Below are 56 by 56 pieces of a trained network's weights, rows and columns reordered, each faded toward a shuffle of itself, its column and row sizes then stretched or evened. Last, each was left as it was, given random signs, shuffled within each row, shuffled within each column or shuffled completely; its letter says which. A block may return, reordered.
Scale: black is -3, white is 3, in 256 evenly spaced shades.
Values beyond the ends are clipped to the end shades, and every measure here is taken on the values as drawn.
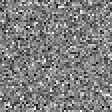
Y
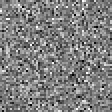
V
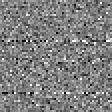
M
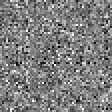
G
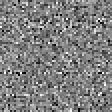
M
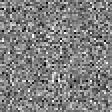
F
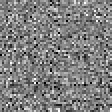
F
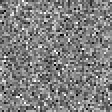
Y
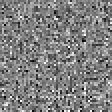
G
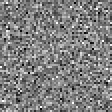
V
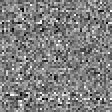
F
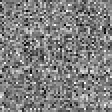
F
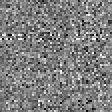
G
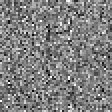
V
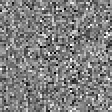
V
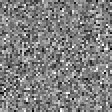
V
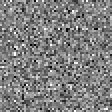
G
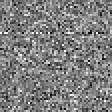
M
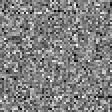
G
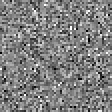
V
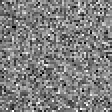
Y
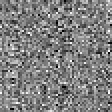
F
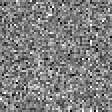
V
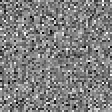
F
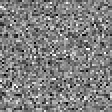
M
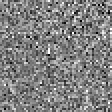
G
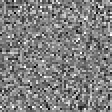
M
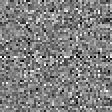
F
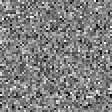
M
